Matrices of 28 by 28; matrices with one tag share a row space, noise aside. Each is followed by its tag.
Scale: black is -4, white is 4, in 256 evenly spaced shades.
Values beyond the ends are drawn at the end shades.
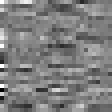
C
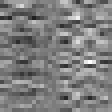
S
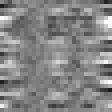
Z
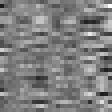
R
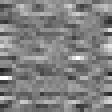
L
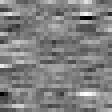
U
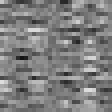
S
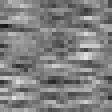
U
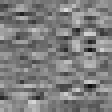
S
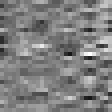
R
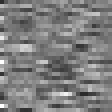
C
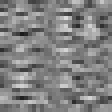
S
